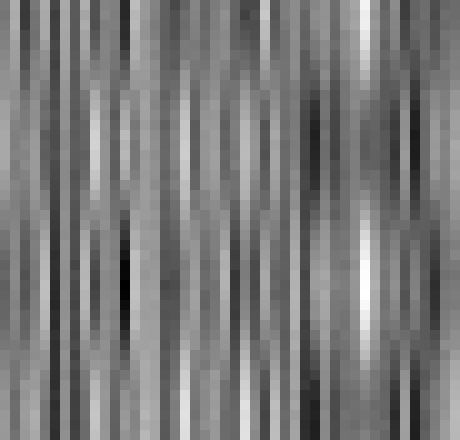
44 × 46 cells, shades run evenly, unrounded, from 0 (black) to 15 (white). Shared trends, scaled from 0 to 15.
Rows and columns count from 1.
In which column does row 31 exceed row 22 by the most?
37
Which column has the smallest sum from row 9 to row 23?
42
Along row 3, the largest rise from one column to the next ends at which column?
14
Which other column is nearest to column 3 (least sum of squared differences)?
41
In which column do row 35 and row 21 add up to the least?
6
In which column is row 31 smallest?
13
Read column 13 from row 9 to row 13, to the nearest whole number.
7 8 9 10 10
